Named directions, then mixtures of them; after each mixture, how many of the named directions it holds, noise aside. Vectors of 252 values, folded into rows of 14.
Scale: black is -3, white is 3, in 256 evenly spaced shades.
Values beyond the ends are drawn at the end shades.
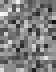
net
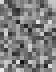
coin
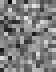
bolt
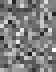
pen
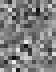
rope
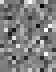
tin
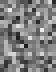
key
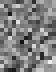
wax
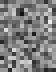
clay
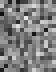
three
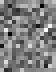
three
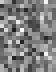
three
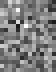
three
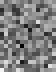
one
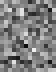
four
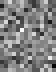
four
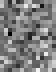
four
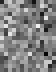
four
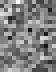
two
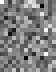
two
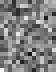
two
